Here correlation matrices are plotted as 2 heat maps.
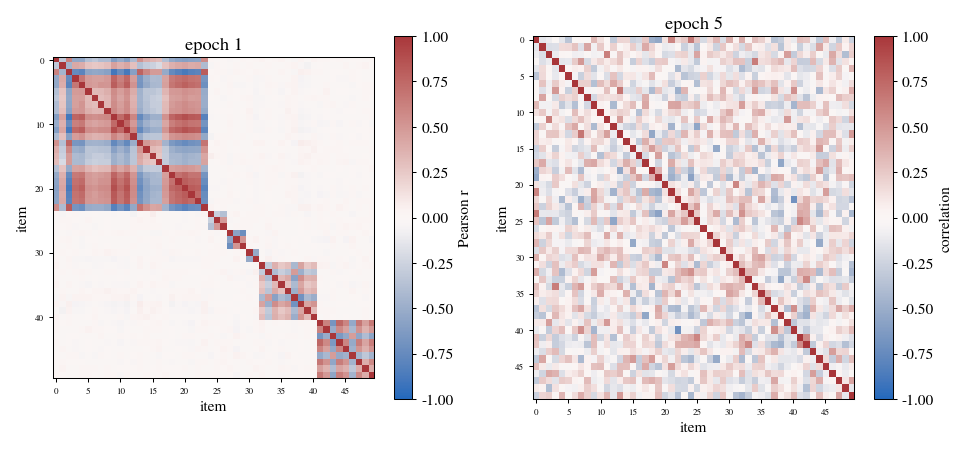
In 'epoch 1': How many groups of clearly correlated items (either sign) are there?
6
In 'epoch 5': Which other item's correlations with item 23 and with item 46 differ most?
42
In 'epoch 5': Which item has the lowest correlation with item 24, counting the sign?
19
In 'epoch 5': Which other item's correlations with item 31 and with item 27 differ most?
20
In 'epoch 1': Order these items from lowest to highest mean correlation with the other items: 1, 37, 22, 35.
37, 35, 1, 22
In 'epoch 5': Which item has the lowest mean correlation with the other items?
38
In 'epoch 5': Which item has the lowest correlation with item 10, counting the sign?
16
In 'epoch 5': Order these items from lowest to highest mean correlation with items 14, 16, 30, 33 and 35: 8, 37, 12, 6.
37, 8, 12, 6
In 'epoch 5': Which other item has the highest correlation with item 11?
2
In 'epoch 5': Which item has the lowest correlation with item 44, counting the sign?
28
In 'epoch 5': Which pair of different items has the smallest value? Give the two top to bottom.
22, 40
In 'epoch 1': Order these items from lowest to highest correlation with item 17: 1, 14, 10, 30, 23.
23, 14, 30, 1, 10
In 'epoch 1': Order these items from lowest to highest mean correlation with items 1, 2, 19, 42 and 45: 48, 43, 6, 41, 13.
43, 13, 6, 48, 41
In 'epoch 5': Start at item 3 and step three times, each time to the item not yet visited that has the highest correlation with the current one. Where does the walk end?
13
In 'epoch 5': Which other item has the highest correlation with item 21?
0
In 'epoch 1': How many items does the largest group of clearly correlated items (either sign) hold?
24
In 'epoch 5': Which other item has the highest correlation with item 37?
40
